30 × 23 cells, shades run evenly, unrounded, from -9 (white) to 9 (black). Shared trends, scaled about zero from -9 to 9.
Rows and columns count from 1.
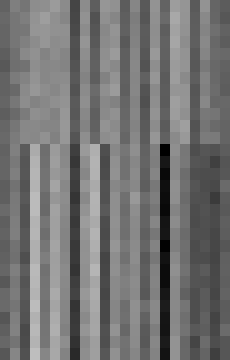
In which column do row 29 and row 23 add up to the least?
4
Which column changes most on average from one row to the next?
17
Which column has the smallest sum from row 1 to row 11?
18
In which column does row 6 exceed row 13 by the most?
10
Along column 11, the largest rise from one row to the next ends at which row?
13
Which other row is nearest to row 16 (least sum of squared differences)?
24
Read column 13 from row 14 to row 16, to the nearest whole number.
1 1 0
